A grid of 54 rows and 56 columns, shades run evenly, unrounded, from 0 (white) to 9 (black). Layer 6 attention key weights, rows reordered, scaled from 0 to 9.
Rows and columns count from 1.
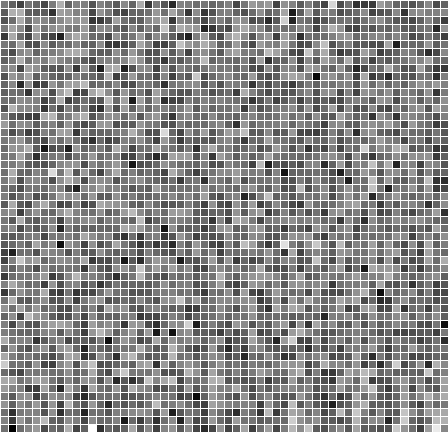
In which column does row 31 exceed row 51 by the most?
20
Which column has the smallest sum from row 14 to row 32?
47
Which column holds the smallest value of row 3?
36
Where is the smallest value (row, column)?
54, 12
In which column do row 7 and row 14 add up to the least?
39
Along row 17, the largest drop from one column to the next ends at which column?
21
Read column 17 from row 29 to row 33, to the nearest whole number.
3 5 6 5 6
